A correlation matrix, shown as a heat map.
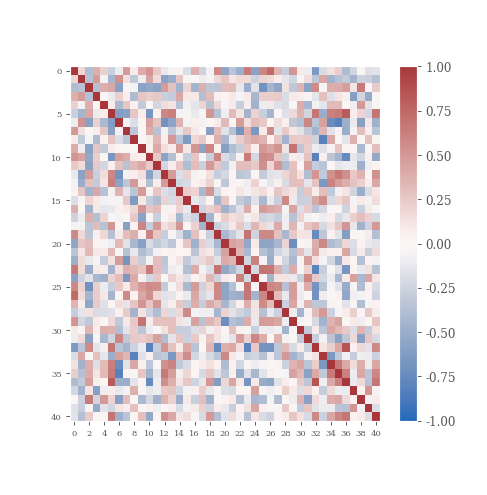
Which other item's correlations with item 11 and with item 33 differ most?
8
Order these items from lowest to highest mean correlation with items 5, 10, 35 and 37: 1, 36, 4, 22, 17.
1, 22, 17, 4, 36
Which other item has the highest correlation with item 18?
9
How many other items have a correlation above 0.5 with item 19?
5
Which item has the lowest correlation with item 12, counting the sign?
6
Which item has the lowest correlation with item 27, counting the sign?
2
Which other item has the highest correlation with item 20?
33
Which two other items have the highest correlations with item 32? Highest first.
36, 5
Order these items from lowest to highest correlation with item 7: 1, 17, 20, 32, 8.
32, 8, 20, 17, 1
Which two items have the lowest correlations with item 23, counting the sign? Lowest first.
32, 36
